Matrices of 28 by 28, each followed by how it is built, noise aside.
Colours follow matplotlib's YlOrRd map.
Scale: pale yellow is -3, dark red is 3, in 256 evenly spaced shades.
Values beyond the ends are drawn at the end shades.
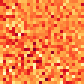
lower triangular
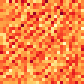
Hankel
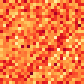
Hankel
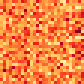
repeating rows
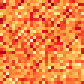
Hankel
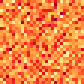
Hankel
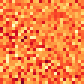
lower triangular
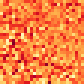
lower triangular
